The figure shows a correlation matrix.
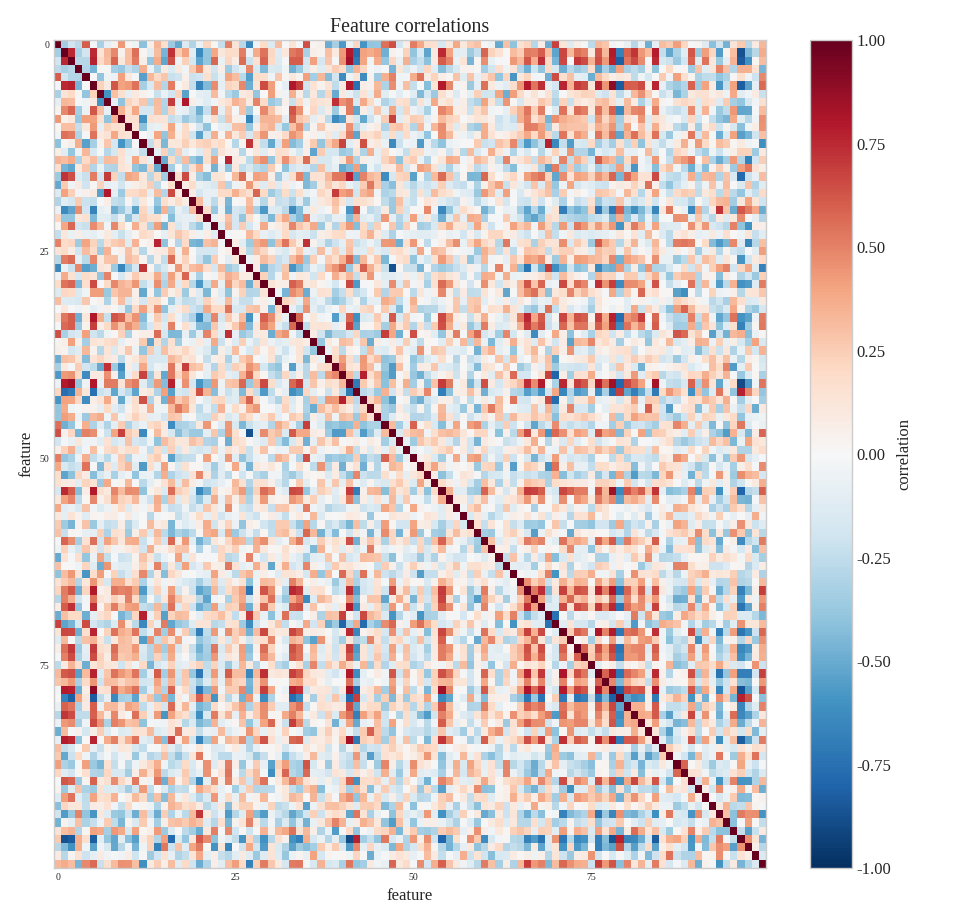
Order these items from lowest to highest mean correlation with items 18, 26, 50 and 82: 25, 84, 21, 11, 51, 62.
21, 62, 51, 25, 11, 84
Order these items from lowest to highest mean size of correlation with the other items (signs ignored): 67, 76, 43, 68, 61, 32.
61, 32, 43, 67, 68, 76
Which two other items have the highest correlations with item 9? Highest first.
47, 33
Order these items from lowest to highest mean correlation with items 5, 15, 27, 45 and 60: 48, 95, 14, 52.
52, 14, 95, 48
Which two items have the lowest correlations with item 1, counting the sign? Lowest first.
96, 42
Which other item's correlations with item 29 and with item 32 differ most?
66
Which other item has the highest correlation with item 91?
2
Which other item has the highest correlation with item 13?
72
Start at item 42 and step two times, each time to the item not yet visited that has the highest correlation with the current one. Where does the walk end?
79
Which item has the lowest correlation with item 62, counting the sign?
0
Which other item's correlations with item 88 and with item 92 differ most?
35
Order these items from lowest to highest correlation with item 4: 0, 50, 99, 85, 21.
21, 85, 50, 99, 0
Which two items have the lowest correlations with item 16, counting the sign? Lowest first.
96, 46
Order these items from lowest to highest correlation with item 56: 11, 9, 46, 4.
11, 9, 4, 46
